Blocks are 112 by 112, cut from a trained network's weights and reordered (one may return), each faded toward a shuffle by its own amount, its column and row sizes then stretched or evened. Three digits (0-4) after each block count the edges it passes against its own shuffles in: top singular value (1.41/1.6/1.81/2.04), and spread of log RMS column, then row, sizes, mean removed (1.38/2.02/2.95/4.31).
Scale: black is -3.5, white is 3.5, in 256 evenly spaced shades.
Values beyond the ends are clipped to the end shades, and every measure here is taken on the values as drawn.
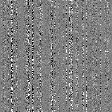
1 4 0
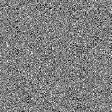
2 2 0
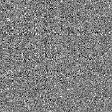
2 2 2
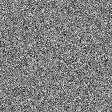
0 0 0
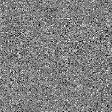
0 2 2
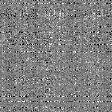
2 2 3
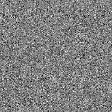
1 1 1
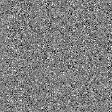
0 2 1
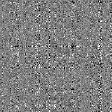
3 3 2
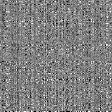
4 2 3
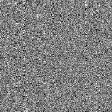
3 2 0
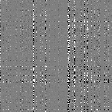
3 4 2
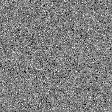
0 0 1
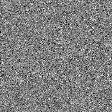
0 1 1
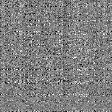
2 1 3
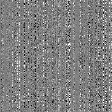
3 4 1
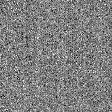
0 0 1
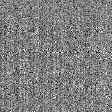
2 0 2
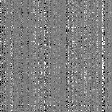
4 4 2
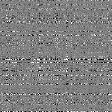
3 2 4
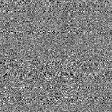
3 1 3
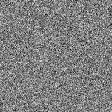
1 0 0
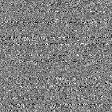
2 0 3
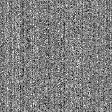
3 2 0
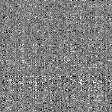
2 1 3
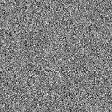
1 0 1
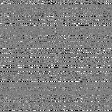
2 1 4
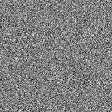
2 0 1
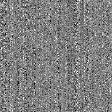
1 3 0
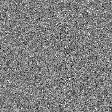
1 1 0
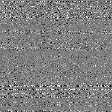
1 1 4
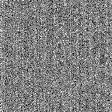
2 0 1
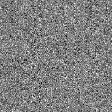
1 2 0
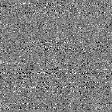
0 1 3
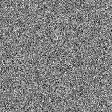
1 0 0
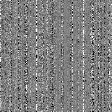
4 4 0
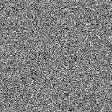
3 1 1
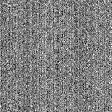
4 1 0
